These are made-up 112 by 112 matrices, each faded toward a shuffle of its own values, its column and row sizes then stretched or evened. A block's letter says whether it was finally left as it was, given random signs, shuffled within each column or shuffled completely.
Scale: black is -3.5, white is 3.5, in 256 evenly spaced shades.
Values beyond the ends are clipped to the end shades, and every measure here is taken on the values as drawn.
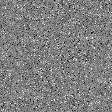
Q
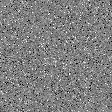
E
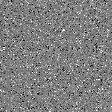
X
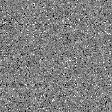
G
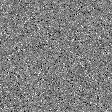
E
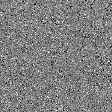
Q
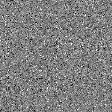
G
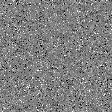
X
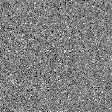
G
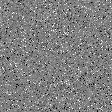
E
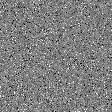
E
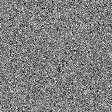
Q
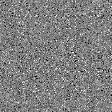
G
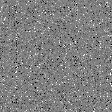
X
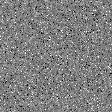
Q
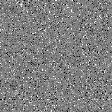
G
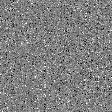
Q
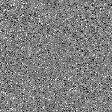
G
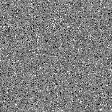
X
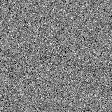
E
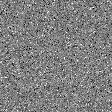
E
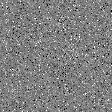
Q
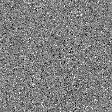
Q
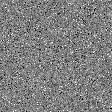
E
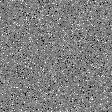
E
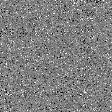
X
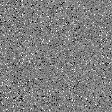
G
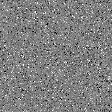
X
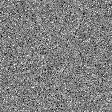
E
